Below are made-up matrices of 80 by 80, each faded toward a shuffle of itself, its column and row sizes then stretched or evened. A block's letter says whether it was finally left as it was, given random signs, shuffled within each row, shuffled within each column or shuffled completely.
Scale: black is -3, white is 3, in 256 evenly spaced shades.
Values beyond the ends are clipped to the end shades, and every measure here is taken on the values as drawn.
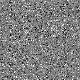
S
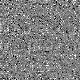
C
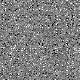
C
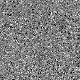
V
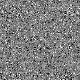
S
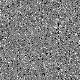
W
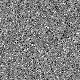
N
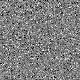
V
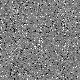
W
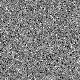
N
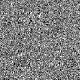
C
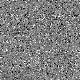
V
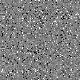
C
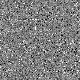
V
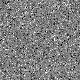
N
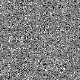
S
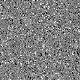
C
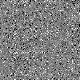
C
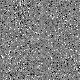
W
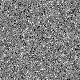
N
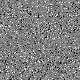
V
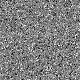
N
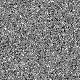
N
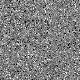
W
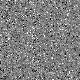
W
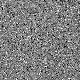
N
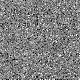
V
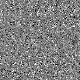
S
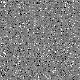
S
